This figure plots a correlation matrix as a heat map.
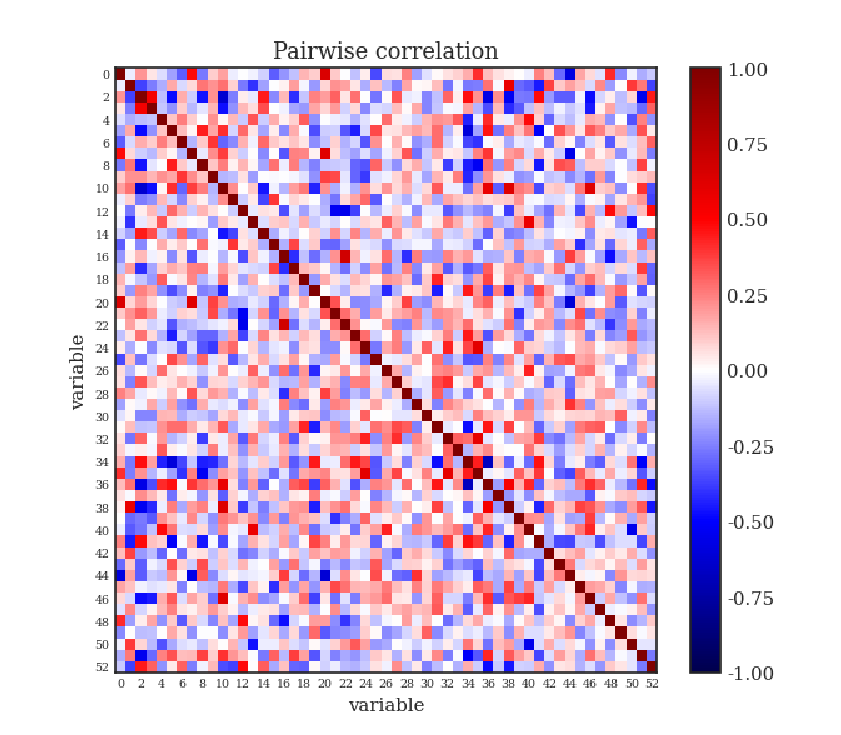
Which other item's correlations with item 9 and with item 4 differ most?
40
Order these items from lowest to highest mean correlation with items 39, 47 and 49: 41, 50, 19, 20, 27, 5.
20, 41, 50, 27, 19, 5
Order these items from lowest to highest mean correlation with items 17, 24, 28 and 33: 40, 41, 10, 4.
41, 40, 4, 10
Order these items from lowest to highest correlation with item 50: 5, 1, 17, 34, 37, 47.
5, 17, 47, 37, 34, 1
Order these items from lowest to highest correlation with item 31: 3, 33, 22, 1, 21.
22, 3, 33, 1, 21
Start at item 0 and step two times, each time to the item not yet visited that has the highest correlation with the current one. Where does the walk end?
7
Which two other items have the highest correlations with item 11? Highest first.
15, 24
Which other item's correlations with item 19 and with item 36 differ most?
34
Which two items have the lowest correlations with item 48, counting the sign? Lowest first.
16, 22
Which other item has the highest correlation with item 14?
2
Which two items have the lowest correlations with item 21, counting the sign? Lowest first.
12, 39
